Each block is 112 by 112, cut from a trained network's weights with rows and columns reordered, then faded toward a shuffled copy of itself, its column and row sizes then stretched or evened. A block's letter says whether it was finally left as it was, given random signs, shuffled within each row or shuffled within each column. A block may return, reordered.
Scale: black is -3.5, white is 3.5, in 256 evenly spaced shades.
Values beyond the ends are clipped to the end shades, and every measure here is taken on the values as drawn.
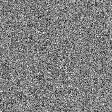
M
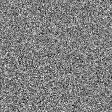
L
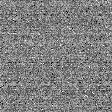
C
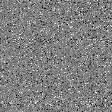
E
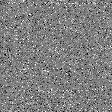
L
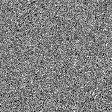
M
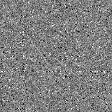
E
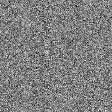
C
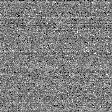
C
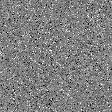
M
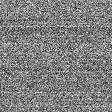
L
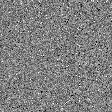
M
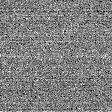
L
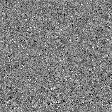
E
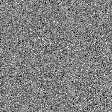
E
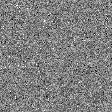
E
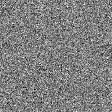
E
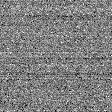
L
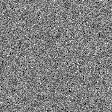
M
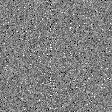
M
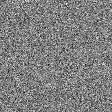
L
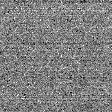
C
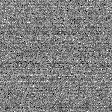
L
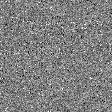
E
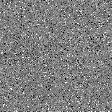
E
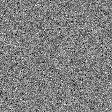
M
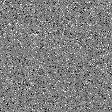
L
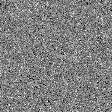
M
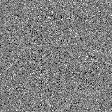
E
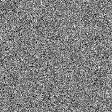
E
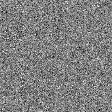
M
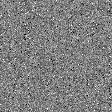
M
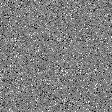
L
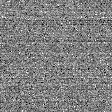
C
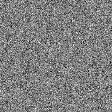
E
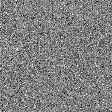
E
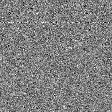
L
